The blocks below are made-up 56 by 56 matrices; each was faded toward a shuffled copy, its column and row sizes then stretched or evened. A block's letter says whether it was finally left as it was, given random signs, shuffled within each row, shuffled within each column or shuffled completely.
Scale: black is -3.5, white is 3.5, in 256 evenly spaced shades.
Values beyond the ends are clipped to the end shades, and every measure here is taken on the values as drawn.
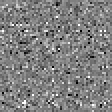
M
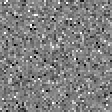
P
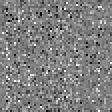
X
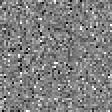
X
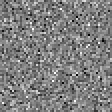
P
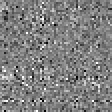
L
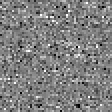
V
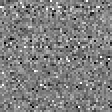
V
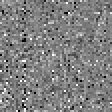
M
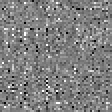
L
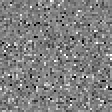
V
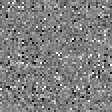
M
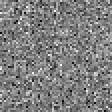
X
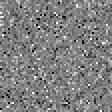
P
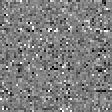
M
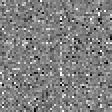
M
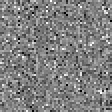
X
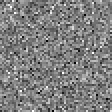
P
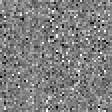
X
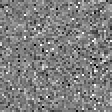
X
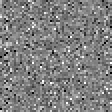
X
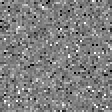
P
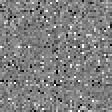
V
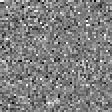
V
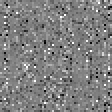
X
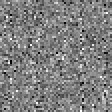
X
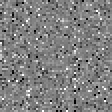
X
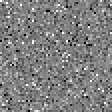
P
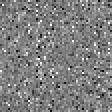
X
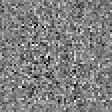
M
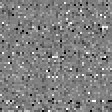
V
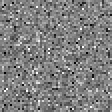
P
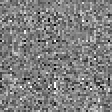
M
